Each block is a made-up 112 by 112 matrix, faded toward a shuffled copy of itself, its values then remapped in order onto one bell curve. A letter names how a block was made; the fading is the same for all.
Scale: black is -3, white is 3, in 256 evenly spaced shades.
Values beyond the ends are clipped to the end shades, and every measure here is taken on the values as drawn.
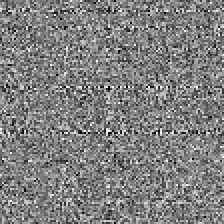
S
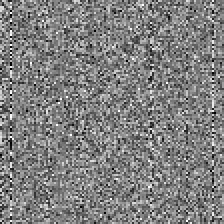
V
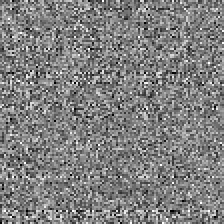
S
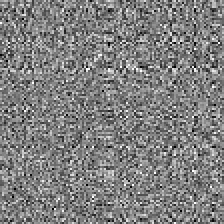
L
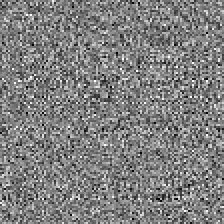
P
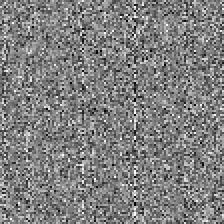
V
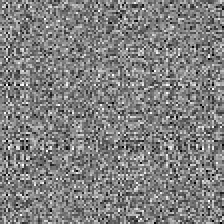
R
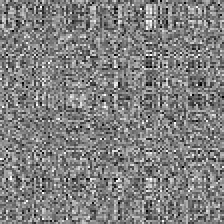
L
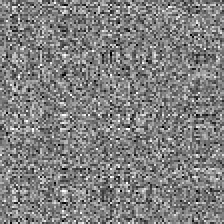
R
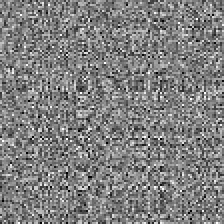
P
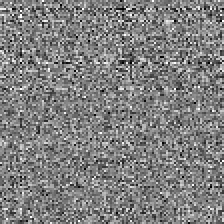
S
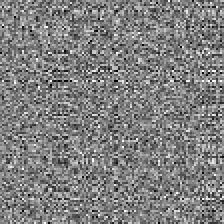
L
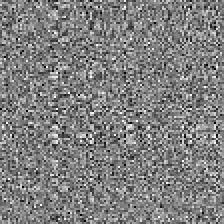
P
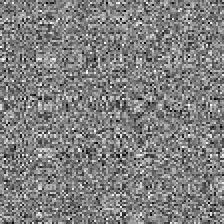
P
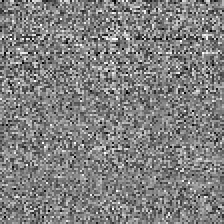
S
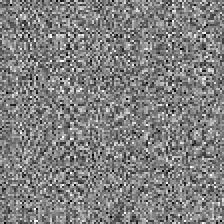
P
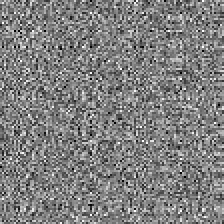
P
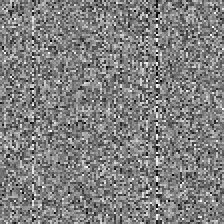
V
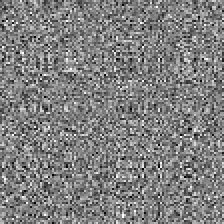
R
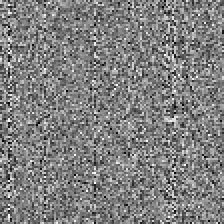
V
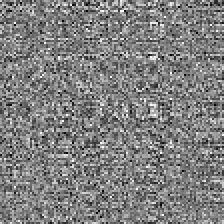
P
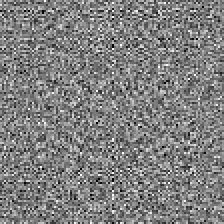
R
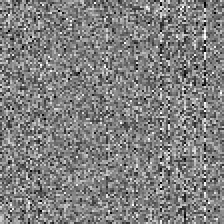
V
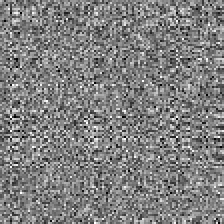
L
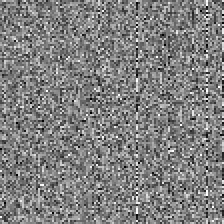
V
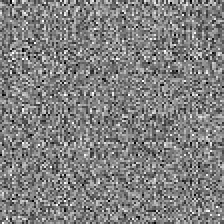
P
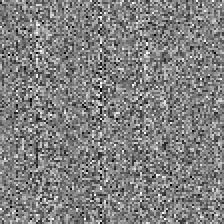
V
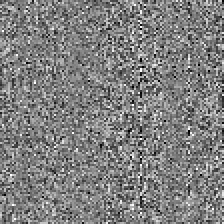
V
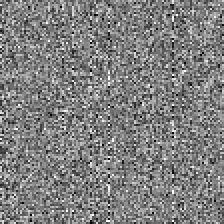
V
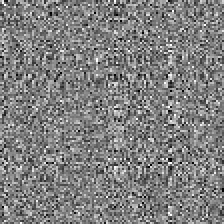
P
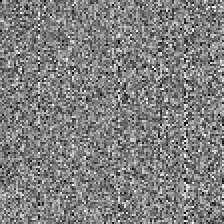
V
